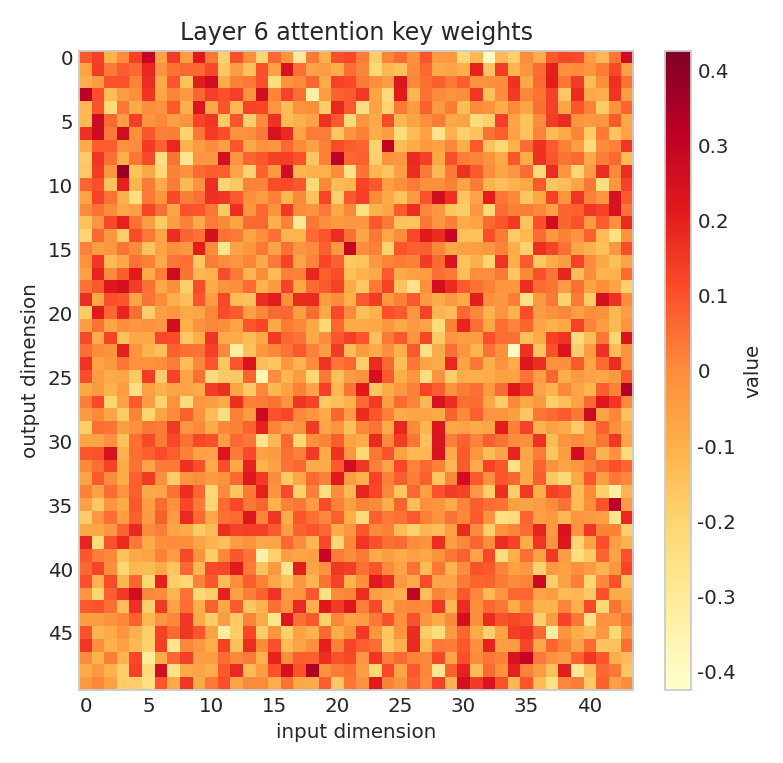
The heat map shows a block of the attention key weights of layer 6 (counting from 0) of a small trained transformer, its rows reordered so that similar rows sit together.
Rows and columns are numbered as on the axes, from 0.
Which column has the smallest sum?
40
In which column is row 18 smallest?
26
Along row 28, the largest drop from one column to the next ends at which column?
41
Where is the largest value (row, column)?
9, 3
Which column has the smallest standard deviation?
31
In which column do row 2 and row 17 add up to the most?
7
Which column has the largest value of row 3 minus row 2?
0
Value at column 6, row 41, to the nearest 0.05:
0.2
